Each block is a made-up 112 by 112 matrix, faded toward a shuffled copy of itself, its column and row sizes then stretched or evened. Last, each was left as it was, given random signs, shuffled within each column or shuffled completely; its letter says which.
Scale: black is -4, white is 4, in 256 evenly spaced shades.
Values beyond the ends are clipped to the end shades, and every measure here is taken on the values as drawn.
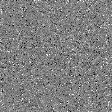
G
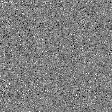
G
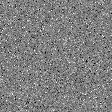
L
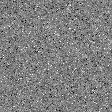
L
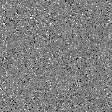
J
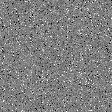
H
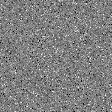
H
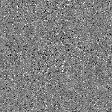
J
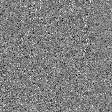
H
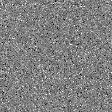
G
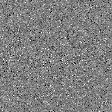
G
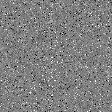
G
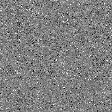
J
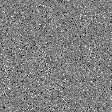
G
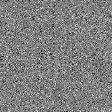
J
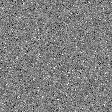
L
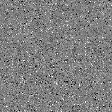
J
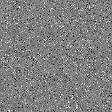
J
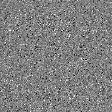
G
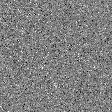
L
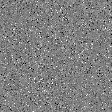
H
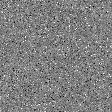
L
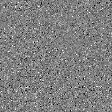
J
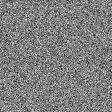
L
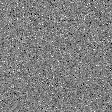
L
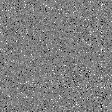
G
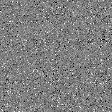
G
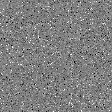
G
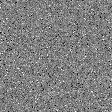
L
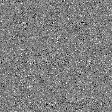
G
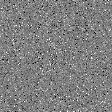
G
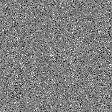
G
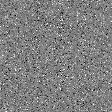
H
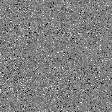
G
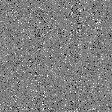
J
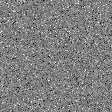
L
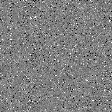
G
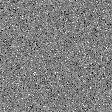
L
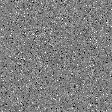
H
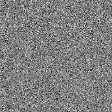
J
